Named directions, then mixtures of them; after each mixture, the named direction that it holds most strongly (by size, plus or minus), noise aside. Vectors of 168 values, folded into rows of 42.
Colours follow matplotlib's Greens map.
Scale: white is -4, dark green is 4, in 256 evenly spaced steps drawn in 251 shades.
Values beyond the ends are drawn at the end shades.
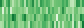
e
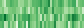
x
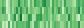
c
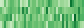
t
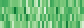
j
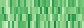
c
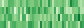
j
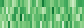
c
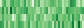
e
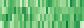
t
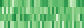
e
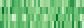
e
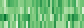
x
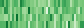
t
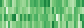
e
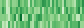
c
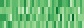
t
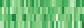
e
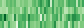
x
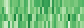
c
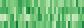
x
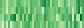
c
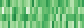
e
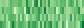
j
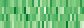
j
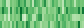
c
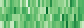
t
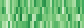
c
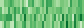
t
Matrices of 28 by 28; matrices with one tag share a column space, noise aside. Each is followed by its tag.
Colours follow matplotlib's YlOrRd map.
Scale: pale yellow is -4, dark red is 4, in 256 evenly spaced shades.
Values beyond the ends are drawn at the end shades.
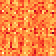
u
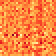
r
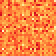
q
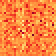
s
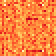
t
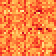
u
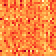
t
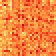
t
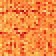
u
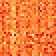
r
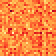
u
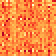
t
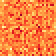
q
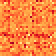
r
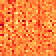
s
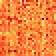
t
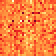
s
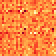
u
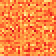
q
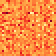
s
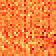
r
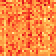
t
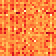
u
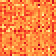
q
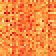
s
